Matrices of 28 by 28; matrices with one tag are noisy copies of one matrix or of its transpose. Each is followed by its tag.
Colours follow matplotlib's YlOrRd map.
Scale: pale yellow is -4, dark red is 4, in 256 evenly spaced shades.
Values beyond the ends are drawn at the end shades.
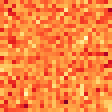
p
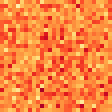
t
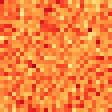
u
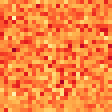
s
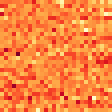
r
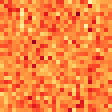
u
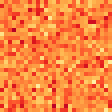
p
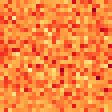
s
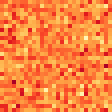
p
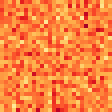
r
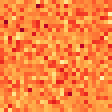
s
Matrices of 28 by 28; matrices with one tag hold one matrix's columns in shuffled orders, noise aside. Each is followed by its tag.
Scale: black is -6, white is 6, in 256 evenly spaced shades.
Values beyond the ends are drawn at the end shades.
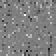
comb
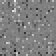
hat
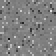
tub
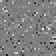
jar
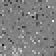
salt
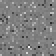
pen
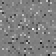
jar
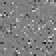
jar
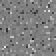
tub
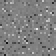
jar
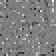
hat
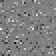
jar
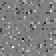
tub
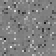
tub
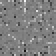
hat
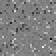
tub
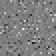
jar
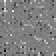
hat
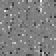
hat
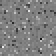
tub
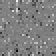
hat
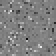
tub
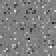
tub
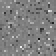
tub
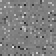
pen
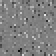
comb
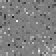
salt
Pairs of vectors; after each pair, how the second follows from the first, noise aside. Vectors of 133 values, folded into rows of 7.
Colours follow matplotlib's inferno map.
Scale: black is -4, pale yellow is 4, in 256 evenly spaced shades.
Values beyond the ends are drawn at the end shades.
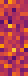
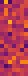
negated, partly zeroed.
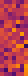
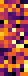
scaled up.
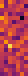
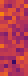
wrapped around, shrunk.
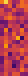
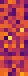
reversed.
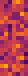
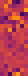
negated, partly zeroed.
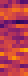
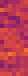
reversed, negated, shrunk.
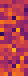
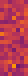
negated, shrunk.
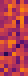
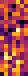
reversed, scaled up.
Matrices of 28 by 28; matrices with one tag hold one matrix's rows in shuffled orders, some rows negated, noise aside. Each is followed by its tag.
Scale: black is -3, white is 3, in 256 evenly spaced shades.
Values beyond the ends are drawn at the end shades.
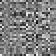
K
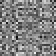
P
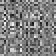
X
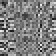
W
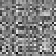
P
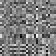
K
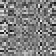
W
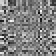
W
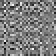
X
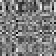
P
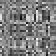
K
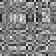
K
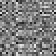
P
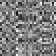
P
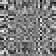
W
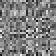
K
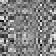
W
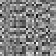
K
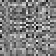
K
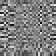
W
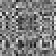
P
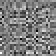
K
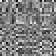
P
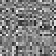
P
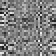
W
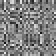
X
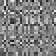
X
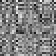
P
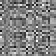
K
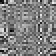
W
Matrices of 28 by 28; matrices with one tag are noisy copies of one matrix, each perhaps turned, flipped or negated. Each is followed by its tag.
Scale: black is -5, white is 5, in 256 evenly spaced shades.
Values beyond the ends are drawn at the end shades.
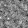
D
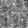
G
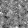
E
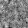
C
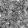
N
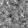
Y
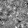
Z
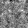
E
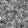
C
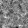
E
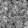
G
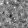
Y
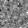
D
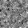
D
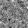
D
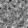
D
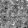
G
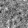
Z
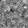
Y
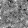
N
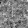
G
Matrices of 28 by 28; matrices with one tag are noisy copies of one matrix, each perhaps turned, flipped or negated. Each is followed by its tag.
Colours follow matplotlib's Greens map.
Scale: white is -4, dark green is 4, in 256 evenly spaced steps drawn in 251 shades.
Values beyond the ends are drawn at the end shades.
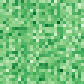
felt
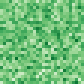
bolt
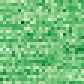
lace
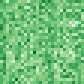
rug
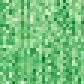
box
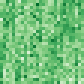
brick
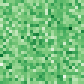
felt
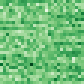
box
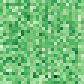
rug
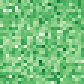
felt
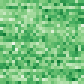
brick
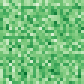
rug
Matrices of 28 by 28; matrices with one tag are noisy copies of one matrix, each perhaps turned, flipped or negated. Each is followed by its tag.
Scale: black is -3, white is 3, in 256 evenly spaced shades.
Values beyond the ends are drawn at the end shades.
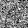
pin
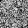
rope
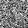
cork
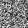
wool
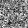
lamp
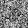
pin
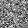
cork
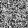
lamp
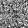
wool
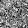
rope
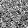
rope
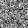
lamp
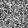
lamp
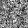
lamp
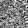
rope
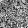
rope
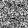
lamp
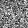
cork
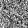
wool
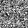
lamp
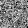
pin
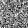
wool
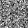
wool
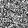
cork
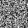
wool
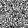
wool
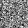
wool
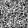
lamp
